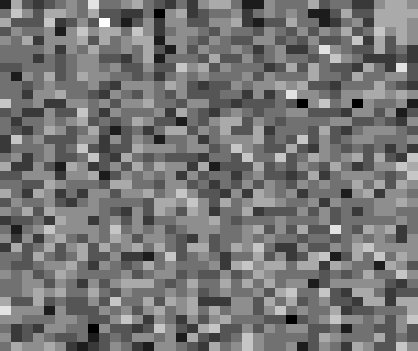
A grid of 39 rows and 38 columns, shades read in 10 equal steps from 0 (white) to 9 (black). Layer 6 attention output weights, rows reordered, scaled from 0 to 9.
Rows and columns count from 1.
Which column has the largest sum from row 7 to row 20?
10
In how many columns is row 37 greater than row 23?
22
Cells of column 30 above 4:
23
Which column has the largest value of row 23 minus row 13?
8
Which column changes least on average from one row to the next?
7
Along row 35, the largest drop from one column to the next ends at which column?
6
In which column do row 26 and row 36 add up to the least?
31
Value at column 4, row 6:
5
